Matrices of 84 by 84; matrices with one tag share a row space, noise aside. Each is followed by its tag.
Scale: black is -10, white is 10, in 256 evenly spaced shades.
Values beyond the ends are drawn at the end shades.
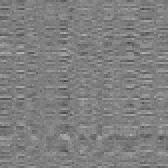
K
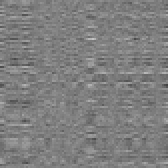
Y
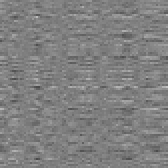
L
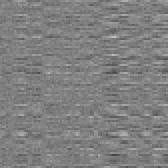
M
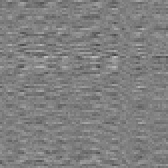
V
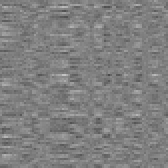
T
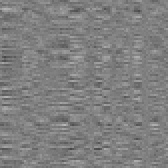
T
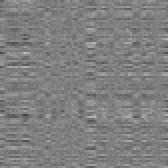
Y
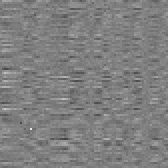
T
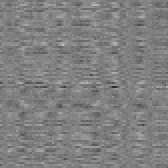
V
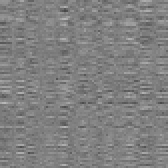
K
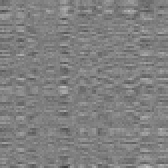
K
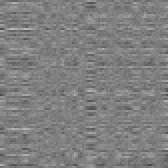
Y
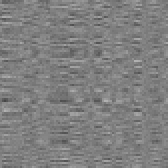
T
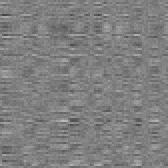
T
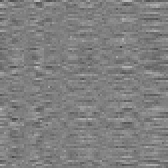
L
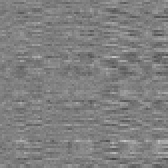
M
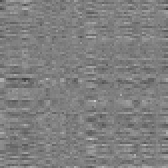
Y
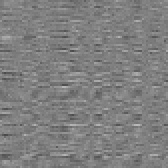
T
